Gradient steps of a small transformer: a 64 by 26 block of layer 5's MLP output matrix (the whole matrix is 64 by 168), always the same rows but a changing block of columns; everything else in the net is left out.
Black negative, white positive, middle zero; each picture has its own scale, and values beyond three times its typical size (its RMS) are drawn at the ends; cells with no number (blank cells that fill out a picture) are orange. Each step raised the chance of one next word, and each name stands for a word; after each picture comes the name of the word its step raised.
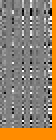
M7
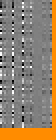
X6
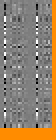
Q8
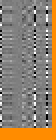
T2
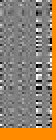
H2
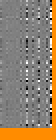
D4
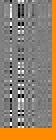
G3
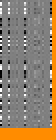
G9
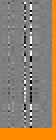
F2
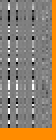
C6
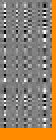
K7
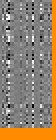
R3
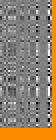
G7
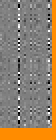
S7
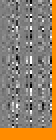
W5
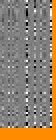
G3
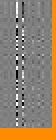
T2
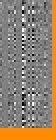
T2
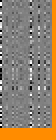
H2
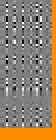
Q8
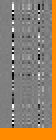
R3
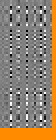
T2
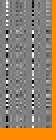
K7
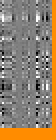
C6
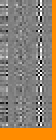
G7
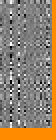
S7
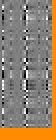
C6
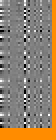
K7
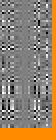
F2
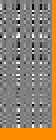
R3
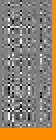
Q8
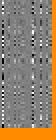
G9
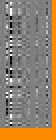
G9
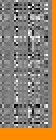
R3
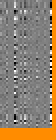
M7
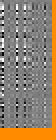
X6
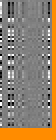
T2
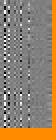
T2
